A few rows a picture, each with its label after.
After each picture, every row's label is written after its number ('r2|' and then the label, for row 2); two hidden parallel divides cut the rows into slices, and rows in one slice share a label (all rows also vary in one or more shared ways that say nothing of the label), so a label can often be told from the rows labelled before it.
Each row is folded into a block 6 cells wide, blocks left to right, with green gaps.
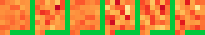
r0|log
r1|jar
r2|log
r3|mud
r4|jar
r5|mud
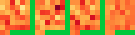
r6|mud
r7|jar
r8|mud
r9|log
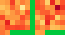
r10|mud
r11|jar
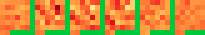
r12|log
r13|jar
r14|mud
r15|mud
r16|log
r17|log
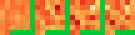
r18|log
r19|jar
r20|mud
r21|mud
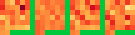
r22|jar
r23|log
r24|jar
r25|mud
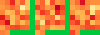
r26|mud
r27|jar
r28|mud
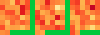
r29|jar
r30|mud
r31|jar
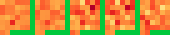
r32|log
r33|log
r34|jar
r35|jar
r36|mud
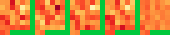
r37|mud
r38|jar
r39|mud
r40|mud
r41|log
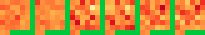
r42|log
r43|log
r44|mud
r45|mud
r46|jar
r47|jar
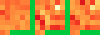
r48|log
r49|mud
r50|mud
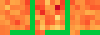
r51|log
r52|jar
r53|log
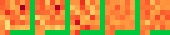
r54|jar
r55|jar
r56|mud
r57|log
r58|log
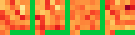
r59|mud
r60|mud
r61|log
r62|jar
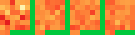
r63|mud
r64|log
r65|log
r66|log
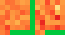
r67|log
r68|mud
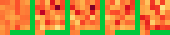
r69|log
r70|jar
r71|jar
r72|jar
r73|mud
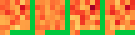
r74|jar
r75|log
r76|jar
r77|jar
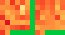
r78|mud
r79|log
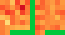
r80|jar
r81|log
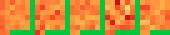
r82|log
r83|log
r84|log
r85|mud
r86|log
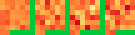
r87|log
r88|mud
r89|mud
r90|jar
